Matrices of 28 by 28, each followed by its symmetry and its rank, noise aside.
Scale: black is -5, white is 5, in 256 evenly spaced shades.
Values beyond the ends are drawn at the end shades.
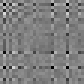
symmetric, rank one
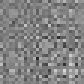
symmetric, rank three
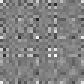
symmetric, rank two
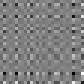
symmetric, rank one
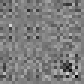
symmetric, rank three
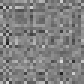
no symmetry, rank three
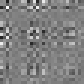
symmetric, rank two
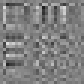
antisymmetric, rank two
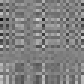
no symmetry, rank one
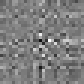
no symmetry, rank three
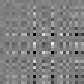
symmetric, rank one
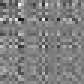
no symmetry, rank two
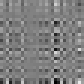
no symmetry, rank one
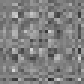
symmetric, rank two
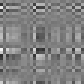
no symmetry, rank one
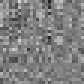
no symmetry, rank three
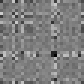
symmetric, rank two
